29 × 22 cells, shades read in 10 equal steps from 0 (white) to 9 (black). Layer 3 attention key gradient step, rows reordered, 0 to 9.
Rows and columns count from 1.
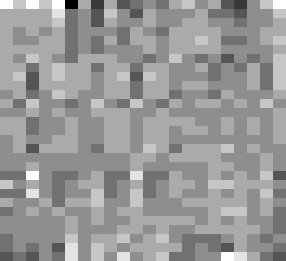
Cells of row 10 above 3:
8
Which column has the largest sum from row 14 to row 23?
5
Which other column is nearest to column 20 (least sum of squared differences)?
7
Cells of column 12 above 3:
12
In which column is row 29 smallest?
18
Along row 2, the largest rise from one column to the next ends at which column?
6
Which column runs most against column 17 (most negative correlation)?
9
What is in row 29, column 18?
0
